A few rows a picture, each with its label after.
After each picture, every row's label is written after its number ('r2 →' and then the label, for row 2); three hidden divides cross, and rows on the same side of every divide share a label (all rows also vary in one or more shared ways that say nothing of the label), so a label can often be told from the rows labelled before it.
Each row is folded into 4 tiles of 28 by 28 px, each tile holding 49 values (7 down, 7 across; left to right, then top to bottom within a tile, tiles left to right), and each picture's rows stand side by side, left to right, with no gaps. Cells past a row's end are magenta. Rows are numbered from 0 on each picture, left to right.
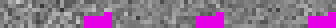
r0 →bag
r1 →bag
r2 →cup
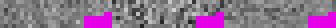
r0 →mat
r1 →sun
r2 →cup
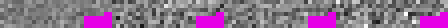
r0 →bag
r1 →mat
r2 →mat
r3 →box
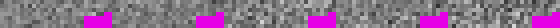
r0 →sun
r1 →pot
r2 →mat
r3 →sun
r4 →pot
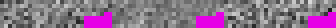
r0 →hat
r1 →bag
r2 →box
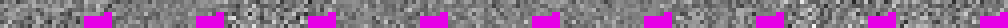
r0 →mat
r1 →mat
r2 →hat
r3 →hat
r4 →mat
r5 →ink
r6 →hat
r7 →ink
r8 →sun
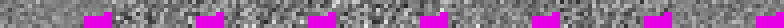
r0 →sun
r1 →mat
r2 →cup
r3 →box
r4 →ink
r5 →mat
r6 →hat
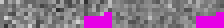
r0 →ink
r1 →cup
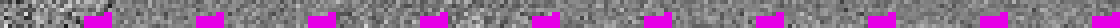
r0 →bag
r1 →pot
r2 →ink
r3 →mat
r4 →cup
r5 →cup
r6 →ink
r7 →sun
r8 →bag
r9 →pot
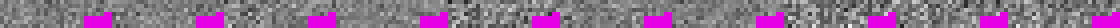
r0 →ink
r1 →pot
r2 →bag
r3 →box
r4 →hat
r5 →cup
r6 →mat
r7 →ink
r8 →ink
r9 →sun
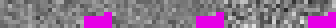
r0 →mat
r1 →ink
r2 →bag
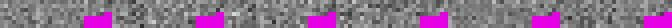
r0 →sun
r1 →sun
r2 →cup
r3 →pot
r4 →bag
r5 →sun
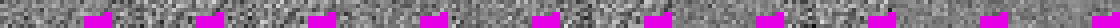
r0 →mat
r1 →mat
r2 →mat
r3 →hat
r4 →bag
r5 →mat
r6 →bag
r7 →mat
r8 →sun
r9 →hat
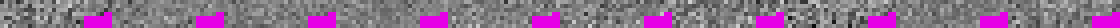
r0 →sun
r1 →bag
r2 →hat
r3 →ink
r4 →ink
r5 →ink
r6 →ink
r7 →bag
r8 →mat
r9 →ink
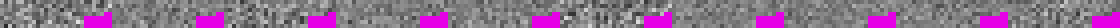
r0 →cup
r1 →box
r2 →mat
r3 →bag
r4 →sun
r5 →bag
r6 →box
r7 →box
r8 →hat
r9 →cup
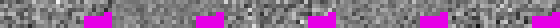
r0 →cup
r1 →sun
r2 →box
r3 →bag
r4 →ink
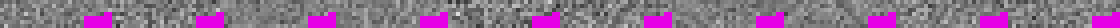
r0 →bag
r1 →pot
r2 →box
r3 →box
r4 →sun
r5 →cup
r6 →pot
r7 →bag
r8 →ink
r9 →mat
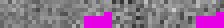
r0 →mat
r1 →mat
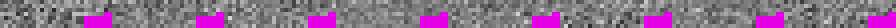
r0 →cup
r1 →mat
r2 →ink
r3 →pot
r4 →cup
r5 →mat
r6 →cup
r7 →pot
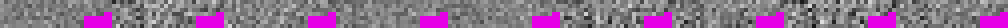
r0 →bag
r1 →hat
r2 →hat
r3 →mat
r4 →cup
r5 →cup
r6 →bag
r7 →sun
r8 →bag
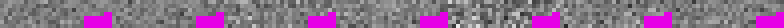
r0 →bag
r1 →bag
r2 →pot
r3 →cup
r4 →sun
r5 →ink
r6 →pot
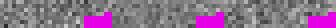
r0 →ink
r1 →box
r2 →box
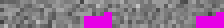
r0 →mat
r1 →sun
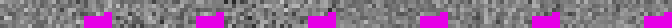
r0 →mat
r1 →ink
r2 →mat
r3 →hat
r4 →sun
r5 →pot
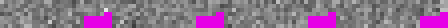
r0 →bag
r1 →mat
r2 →ink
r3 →mat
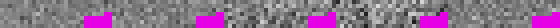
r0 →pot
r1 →bag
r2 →mat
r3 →pot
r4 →pot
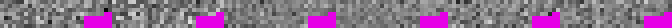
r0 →cup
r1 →mat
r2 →mat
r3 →box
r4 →hat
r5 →pot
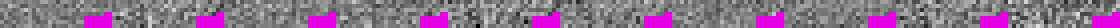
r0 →bag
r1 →cup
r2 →ink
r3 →hat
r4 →pot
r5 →bag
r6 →ink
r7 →hat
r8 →ink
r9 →sun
